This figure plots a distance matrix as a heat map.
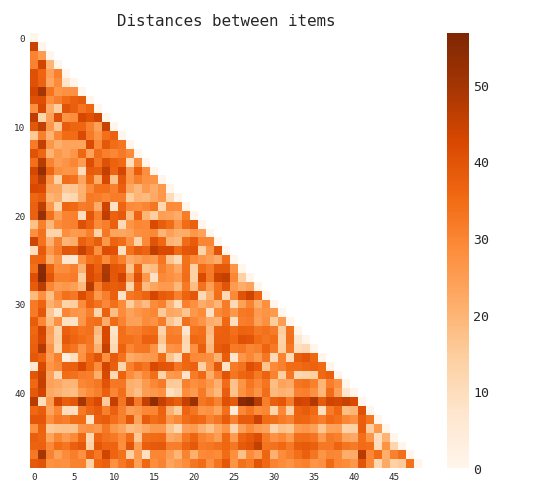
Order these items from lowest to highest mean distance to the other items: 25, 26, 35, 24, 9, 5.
25, 5, 35, 26, 24, 9
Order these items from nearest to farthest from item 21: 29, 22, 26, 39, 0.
29, 0, 22, 39, 26
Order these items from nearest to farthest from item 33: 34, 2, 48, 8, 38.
34, 38, 8, 2, 48
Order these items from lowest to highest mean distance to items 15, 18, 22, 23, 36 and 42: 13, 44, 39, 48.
44, 39, 13, 48
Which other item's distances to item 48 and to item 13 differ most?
23
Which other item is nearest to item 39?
40
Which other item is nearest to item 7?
43
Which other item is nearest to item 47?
14
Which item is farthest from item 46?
28
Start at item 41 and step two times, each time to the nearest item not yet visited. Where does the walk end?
9
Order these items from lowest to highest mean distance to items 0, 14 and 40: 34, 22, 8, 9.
22, 8, 34, 9
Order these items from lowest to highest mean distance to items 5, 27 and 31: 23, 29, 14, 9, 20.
20, 14, 23, 29, 9
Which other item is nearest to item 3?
31
